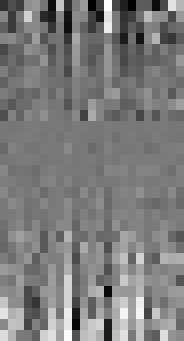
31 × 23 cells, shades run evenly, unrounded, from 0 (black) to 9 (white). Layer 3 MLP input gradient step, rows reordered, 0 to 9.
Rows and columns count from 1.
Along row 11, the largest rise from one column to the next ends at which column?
12
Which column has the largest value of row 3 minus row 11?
14
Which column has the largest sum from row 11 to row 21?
9
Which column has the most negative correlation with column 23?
17
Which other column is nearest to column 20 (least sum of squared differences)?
3
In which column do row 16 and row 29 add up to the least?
10
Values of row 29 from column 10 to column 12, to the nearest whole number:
1 6 3
